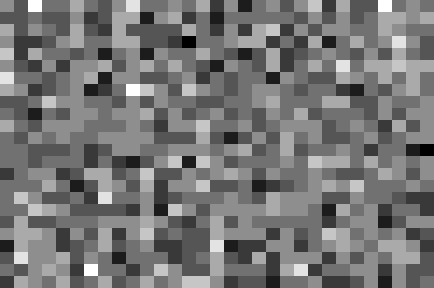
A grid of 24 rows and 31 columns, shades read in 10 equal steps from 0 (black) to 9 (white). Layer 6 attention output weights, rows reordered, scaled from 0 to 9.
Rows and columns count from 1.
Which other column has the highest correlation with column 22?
7
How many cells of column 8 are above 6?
1
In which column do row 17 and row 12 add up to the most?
8
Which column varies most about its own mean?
28
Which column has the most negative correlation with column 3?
18
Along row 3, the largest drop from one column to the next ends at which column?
21
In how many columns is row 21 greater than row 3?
13
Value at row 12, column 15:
6
